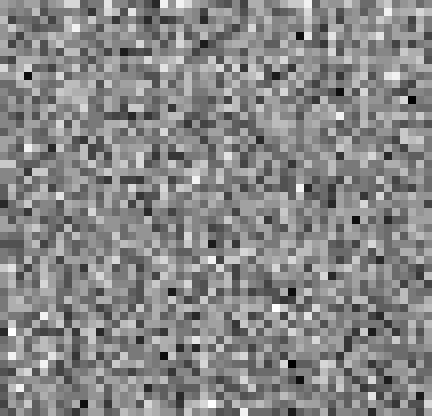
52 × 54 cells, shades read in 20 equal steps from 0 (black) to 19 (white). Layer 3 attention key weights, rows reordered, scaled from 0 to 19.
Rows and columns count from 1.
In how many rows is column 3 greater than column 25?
19
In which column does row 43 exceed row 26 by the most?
42
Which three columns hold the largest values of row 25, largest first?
8, 48, 21
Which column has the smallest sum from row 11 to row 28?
20
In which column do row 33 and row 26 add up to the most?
27
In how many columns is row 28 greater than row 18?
18
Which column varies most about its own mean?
37
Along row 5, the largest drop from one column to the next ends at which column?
38
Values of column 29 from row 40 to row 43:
6 9 9 14
